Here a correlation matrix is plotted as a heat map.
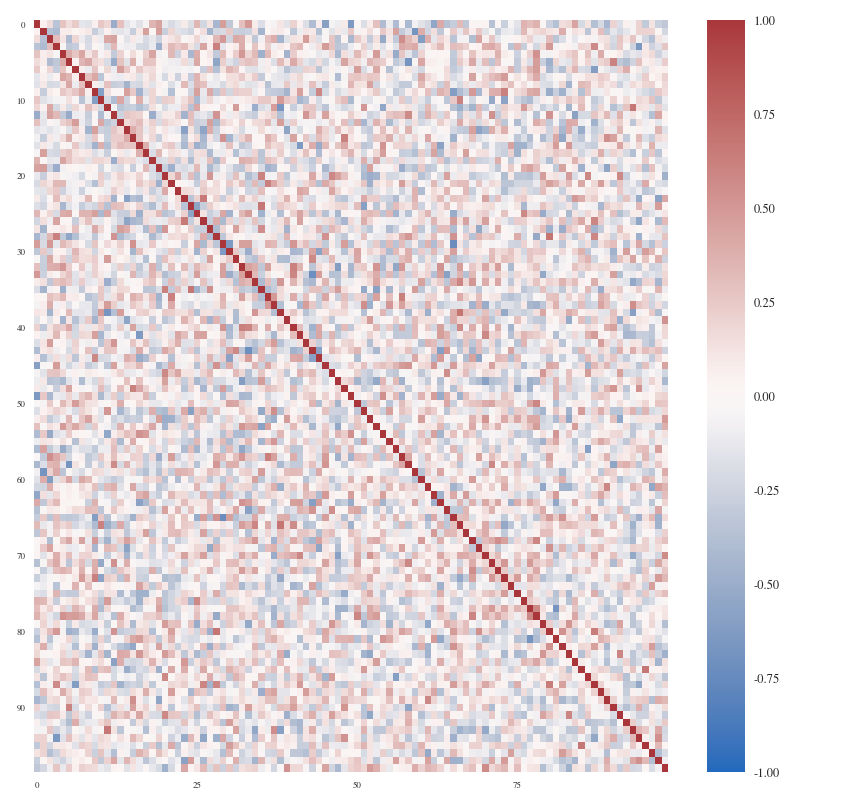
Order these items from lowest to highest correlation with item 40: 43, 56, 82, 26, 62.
43, 56, 62, 82, 26
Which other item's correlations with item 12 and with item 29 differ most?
0
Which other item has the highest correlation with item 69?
80
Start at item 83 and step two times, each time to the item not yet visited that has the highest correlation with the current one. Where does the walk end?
20
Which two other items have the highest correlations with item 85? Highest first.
95, 51
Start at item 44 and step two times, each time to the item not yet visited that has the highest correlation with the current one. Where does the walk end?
73
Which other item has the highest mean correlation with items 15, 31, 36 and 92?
57
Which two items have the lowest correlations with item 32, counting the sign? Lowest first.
47, 56
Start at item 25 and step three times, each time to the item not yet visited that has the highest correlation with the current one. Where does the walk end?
93
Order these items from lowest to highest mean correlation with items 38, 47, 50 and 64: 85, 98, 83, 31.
98, 85, 31, 83
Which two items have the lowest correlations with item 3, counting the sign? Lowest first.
94, 19
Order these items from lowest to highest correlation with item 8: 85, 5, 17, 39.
17, 39, 85, 5
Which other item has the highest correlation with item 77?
78
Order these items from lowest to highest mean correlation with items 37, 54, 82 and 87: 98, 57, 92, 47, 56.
92, 98, 47, 57, 56
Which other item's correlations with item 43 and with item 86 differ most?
44
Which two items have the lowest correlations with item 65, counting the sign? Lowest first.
29, 9
